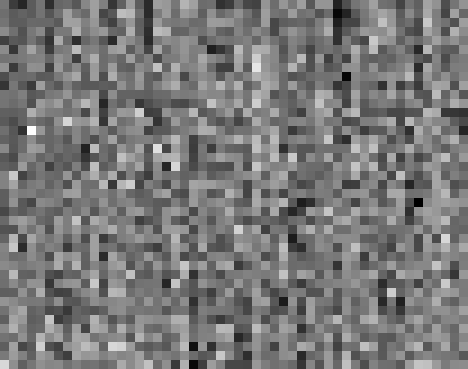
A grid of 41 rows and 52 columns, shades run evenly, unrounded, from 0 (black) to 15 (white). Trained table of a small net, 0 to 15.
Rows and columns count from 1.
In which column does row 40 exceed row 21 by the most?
39
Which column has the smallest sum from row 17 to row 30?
34
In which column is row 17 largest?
18
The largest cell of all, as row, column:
15, 4
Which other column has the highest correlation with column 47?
35
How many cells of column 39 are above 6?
29
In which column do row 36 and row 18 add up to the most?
20
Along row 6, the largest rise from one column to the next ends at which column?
48
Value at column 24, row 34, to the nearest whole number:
5
